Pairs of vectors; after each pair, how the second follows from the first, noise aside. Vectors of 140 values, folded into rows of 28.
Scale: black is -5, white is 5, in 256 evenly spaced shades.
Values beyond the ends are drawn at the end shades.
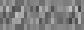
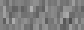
reversed, shrunk.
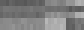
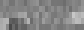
wrapped around, partly zeroed.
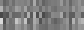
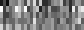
wrapped around, scaled up.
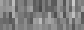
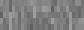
reversed, shrunk.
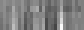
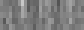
reversed, shrunk.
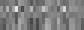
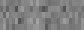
negated, shrunk.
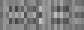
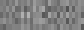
reversed, shrunk.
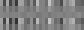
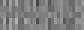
negated, shrunk.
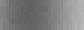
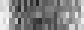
wrapped around, scaled up.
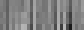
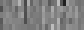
wrapped around, partly zeroed.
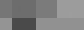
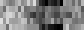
wrapped around, scaled up.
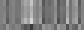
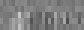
wrapped around, partly zeroed.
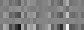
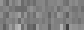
negated, shrunk.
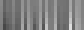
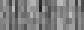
wrapped around, negated.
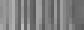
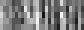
wrapped around, scaled up.
